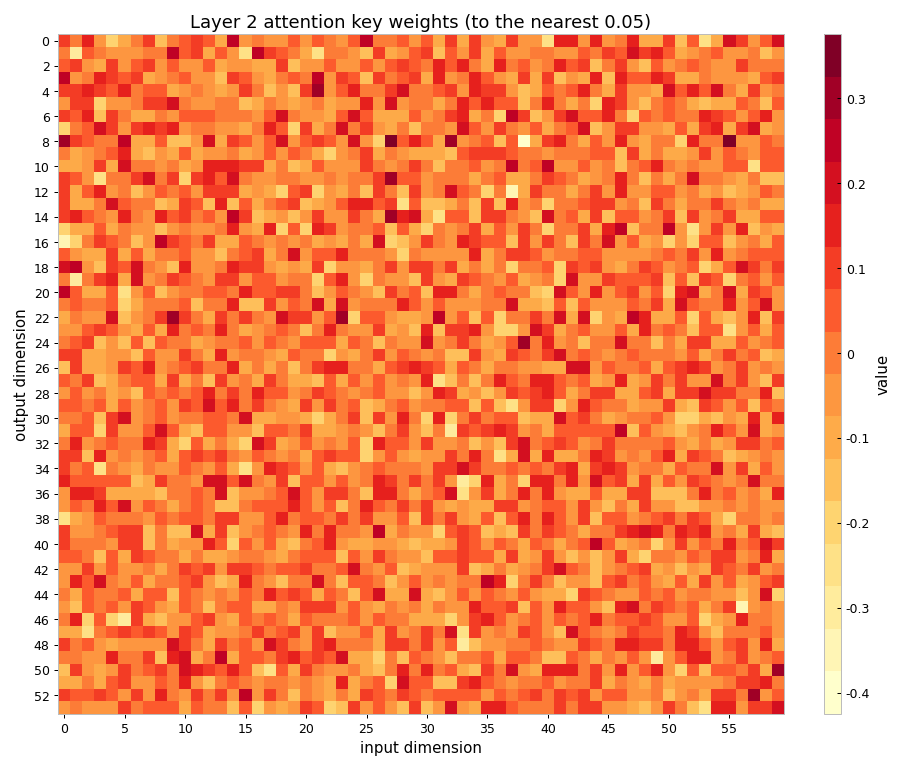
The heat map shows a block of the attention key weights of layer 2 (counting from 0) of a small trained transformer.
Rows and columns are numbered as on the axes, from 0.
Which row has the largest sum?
4
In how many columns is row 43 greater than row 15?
32
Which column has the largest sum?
46
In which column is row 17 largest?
19
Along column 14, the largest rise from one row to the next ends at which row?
14
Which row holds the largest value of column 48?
39
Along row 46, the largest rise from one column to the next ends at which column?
6
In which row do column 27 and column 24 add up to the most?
8
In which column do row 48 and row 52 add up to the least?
33
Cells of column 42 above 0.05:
9
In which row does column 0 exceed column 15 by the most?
34
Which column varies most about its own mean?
0
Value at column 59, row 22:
0.1
